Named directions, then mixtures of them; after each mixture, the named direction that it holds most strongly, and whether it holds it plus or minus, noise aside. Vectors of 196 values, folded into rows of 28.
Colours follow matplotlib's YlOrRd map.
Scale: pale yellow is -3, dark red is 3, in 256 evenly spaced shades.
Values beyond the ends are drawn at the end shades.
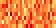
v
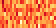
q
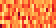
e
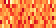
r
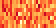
q, plus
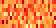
v, minus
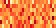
r, plus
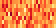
v, plus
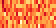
q, plus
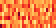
e, plus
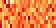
r, plus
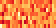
e, minus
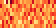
r, minus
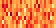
v, plus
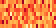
v, minus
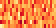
e, minus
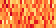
r, plus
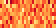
r, minus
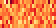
r, minus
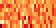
e, plus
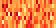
v, plus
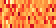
r, plus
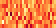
v, plus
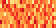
r, plus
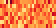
r, minus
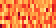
e, plus
